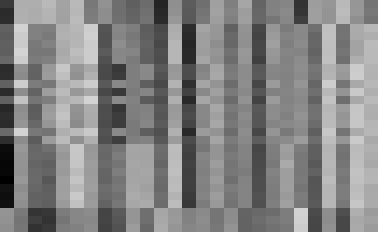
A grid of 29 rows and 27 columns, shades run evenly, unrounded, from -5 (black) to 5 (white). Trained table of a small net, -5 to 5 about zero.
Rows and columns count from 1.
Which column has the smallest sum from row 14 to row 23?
1
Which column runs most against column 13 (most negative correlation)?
19
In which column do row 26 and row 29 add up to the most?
26
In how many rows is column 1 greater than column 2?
3
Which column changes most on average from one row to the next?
9
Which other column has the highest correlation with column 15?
7
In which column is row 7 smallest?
14
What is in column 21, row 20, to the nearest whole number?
1
